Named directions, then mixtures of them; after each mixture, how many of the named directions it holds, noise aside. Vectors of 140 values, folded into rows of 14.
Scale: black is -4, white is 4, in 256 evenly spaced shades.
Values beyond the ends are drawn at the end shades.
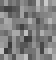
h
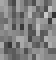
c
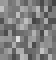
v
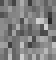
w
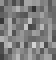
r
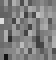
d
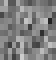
four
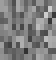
one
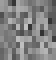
four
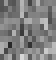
two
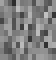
two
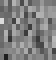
one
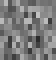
four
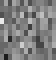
one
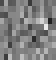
two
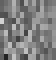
four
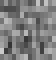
one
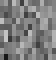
one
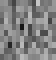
four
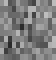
three
